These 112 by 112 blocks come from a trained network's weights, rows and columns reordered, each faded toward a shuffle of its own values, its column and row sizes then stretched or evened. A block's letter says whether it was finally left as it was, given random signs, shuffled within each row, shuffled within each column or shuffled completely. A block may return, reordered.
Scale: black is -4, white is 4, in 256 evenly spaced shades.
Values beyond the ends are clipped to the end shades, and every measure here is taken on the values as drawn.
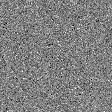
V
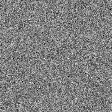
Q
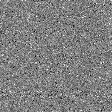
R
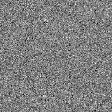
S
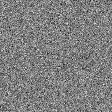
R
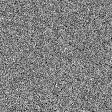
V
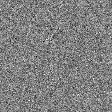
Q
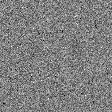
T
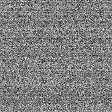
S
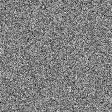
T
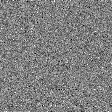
R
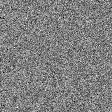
V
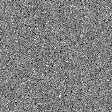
T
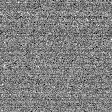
R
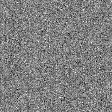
T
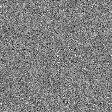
Q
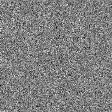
Q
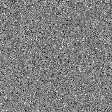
R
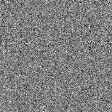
Q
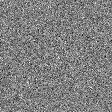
V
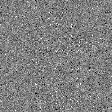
S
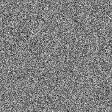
Q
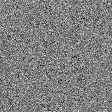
T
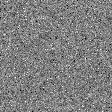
V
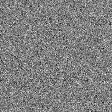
R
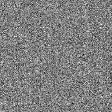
S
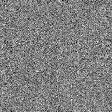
S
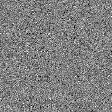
S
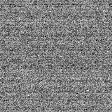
S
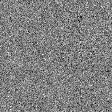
Q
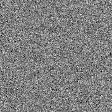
T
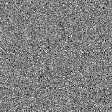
S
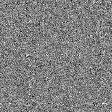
Q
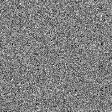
Q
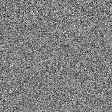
R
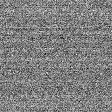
R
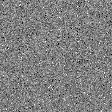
T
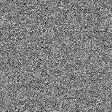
Q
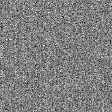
S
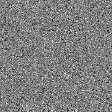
Q
